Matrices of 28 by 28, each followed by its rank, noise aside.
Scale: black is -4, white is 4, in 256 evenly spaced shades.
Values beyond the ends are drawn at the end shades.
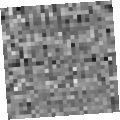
six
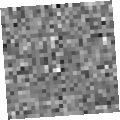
six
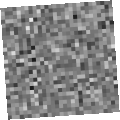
four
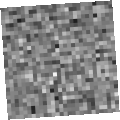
six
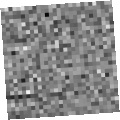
five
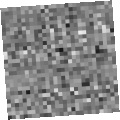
five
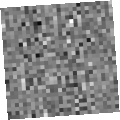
six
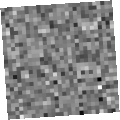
five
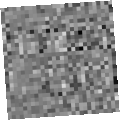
four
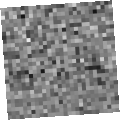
five
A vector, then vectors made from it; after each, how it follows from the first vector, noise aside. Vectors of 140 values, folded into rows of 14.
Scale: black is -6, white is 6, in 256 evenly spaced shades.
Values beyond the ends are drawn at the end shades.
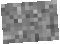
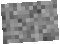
wrapped around, negated.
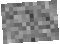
wrapped around, negated.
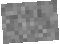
wrapped around, shrunk.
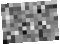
reversed, negated, scaled up.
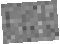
reversed, partly zeroed.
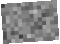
wrapped around, negated.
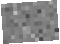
wrapped around, negated, partly zeroed.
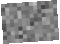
wrapped around, negated.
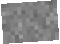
wrapped around, shrunk.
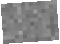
shrunk.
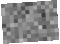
wrapped around, negated.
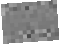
wrapped around, negated, partly zeroed.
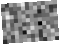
reversed, negated, scaled up.
